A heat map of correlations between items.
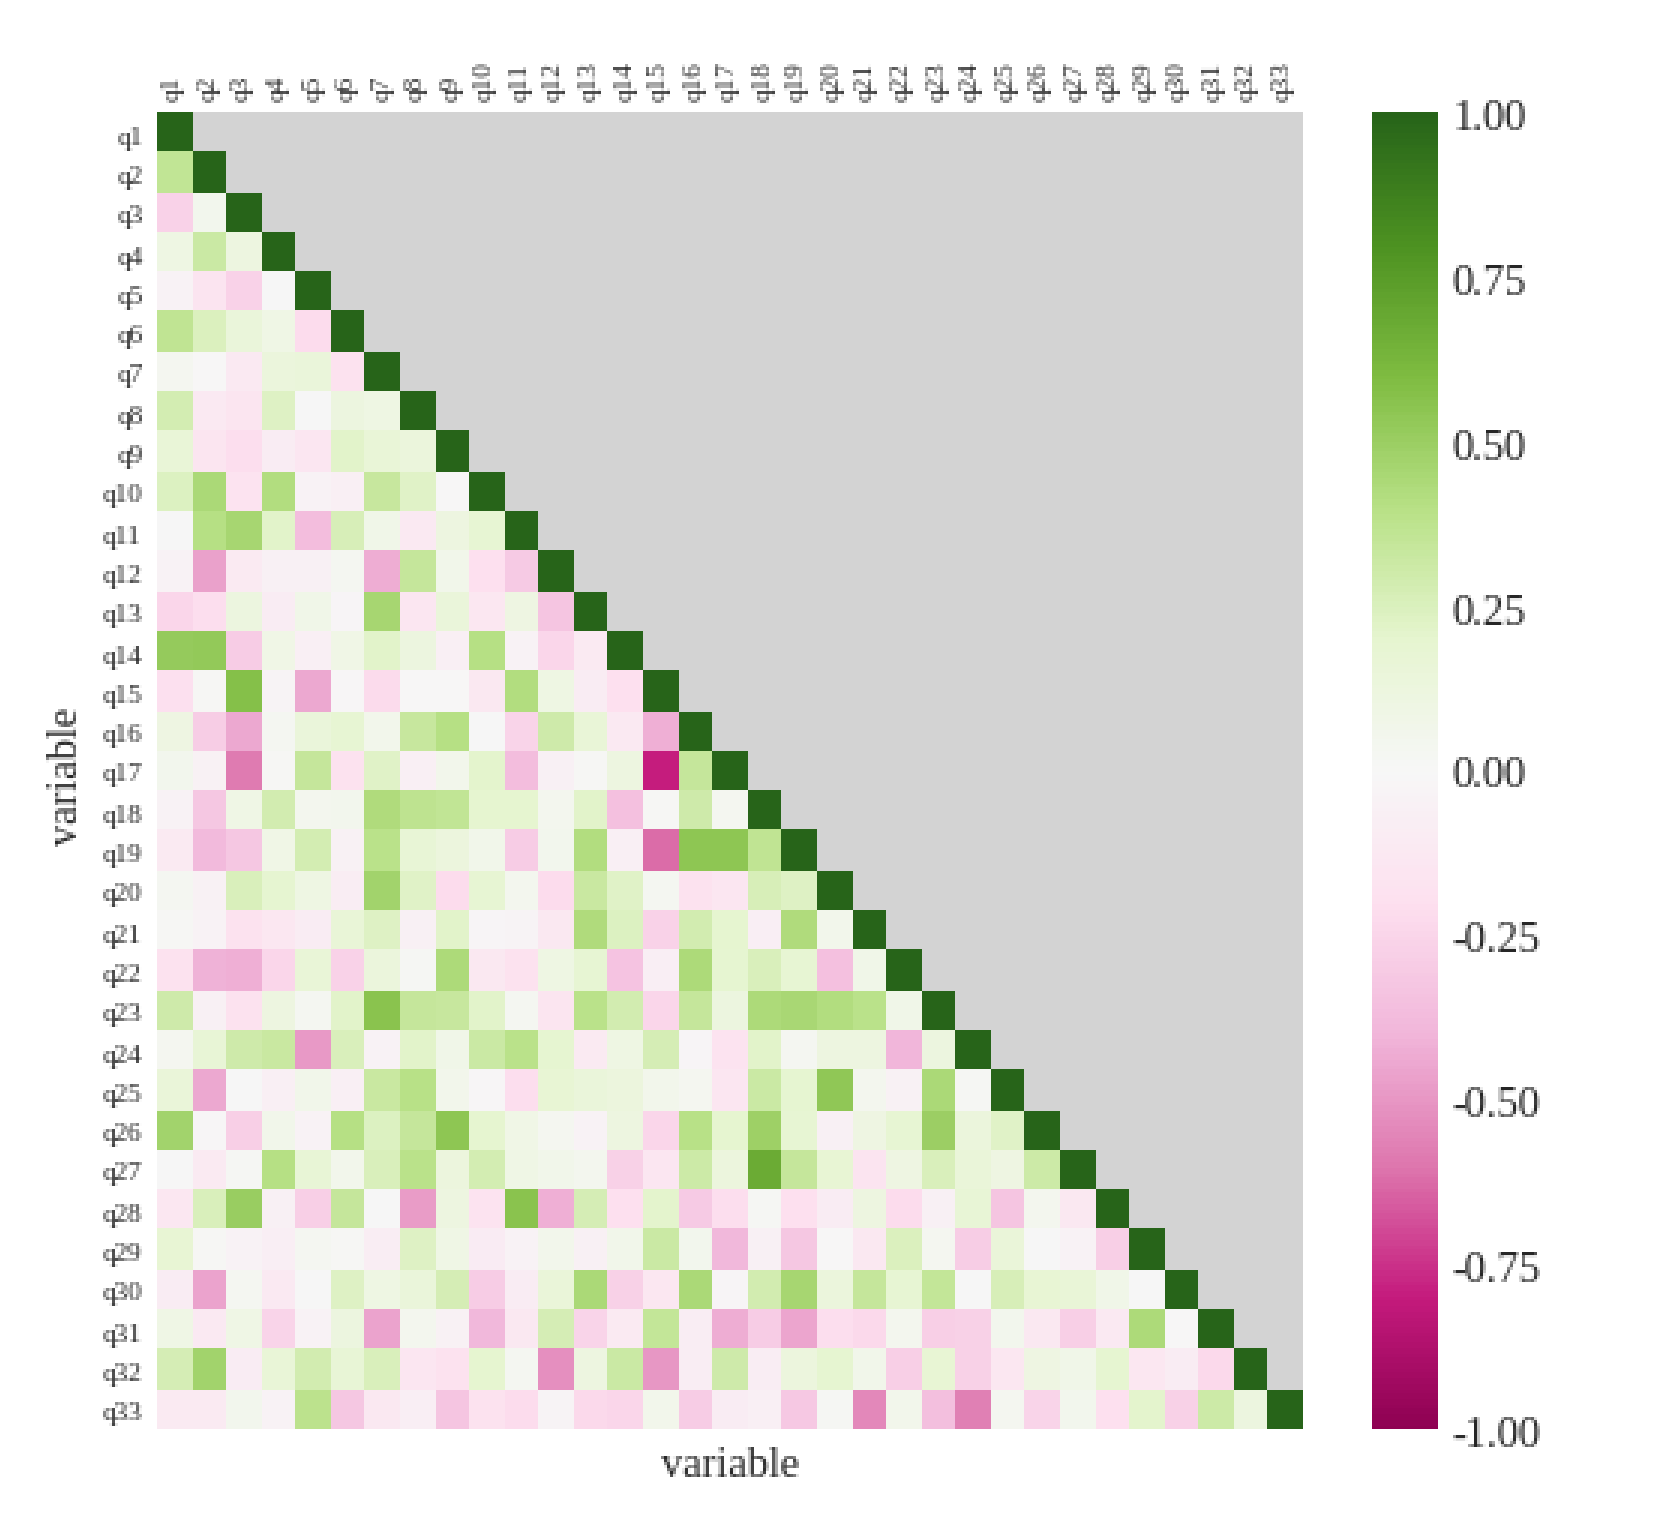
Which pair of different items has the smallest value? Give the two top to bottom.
q15, q17
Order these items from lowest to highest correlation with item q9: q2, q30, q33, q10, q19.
q33, q2, q10, q19, q30
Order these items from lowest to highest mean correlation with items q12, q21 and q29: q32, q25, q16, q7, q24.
q32, q7, q24, q25, q16
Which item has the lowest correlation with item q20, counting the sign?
q22
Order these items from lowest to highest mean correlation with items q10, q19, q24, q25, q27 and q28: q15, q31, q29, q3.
q31, q29, q15, q3
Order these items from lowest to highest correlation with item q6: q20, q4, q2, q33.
q33, q20, q4, q2
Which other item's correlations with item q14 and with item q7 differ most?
q18
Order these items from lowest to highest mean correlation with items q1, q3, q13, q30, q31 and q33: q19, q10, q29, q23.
q10, q19, q23, q29
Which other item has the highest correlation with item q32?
q2
